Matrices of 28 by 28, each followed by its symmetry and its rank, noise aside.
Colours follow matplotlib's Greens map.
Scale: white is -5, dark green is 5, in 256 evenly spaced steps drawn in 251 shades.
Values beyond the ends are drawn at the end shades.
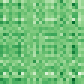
antisymmetric, rank two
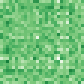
symmetric, rank four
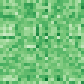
no symmetry, rank three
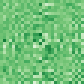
symmetric, rank three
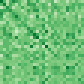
symmetric, rank four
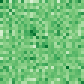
symmetric, rank three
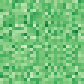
antisymmetric, rank four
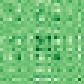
symmetric, rank two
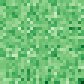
symmetric, rank four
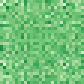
symmetric, rank four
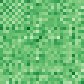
symmetric, rank four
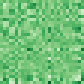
symmetric, rank three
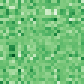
antisymmetric, rank four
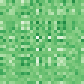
symmetric, rank two
